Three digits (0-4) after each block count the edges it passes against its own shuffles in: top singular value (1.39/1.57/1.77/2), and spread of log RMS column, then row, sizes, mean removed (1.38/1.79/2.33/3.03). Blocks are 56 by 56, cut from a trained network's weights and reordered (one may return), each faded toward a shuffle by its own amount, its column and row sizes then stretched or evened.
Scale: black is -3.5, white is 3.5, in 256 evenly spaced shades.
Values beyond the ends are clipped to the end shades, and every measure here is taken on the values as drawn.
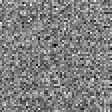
1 0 1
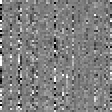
3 4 0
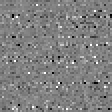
0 1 3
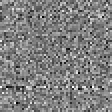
2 0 2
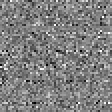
0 0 3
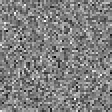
1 0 0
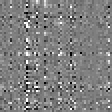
4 4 3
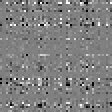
1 4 4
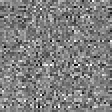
2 1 3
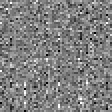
0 3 0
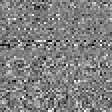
2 1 4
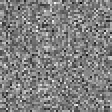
2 1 0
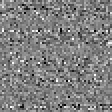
0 0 3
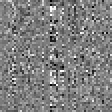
3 4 1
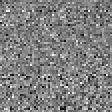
1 0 3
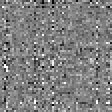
1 3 3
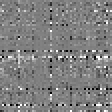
3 3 4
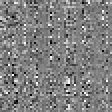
2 4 2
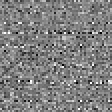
2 1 4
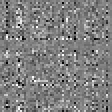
1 4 3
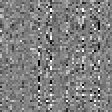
3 4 0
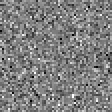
0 1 0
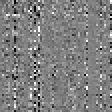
2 4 1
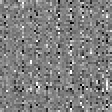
0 4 1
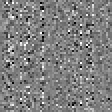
0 4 1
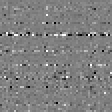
3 1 3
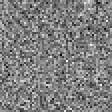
1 0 0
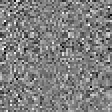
3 3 1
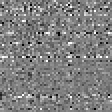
0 1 4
